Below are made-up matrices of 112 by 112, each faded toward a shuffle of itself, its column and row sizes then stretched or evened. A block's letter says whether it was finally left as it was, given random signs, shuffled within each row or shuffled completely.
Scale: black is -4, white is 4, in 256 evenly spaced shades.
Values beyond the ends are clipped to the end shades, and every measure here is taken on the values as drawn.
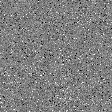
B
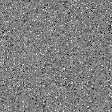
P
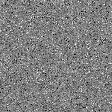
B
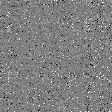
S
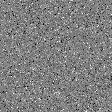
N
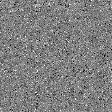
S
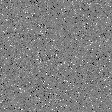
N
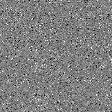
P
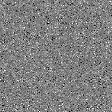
P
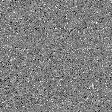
B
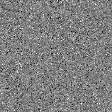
S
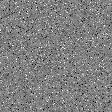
N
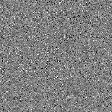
P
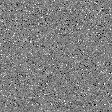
B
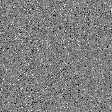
S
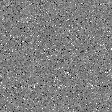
B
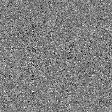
S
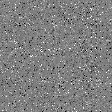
S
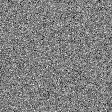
N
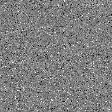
S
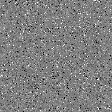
P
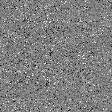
S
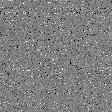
B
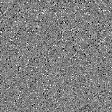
P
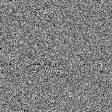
S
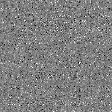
P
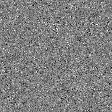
B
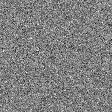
N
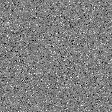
B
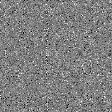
P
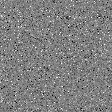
B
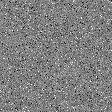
N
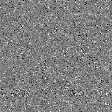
P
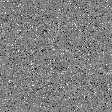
B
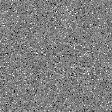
P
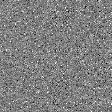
P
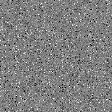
P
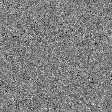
B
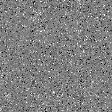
S
